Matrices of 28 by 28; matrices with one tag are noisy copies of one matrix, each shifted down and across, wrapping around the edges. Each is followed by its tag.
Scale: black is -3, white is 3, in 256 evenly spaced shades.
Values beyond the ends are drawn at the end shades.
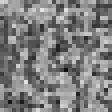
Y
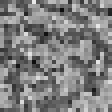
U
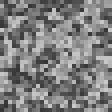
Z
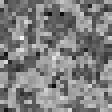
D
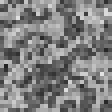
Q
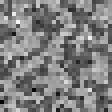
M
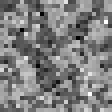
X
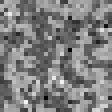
Y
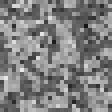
X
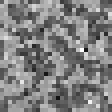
M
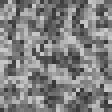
Y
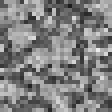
U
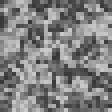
Z
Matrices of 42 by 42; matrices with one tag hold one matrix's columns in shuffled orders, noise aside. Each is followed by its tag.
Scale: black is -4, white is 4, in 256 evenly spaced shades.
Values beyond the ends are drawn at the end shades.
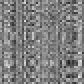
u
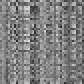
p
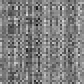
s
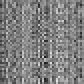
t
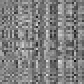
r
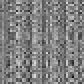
u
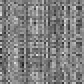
s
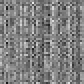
s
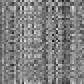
p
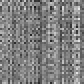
p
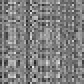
u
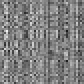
r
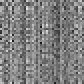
p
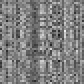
r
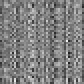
t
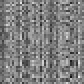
u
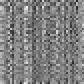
p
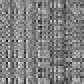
t
